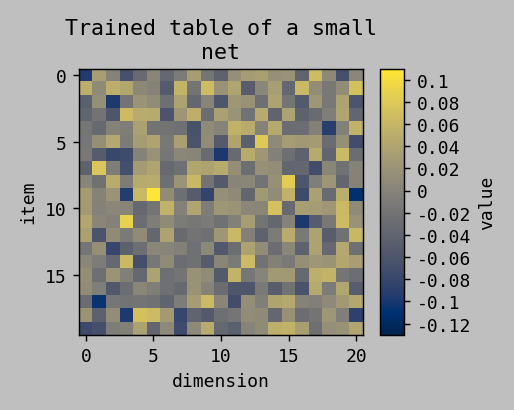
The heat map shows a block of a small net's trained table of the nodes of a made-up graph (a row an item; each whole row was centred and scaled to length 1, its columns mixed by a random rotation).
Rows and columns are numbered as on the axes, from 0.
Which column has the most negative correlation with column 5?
20
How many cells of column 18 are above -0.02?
14
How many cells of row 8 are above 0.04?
5
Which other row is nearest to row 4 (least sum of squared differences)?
12
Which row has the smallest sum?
16
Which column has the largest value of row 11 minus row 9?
3
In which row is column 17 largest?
0
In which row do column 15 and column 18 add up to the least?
4
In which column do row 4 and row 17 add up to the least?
1
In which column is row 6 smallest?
10
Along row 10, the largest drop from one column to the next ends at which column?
15
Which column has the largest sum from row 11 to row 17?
19
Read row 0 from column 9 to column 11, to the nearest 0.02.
-0.02 -0.04 0.02
